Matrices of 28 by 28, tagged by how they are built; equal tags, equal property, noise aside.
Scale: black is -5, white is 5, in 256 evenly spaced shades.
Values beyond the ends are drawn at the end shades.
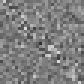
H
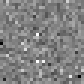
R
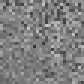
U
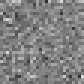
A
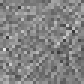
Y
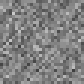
Y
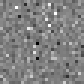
R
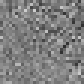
U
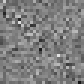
H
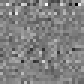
A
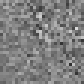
U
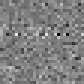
A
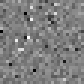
R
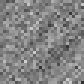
Y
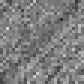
Y
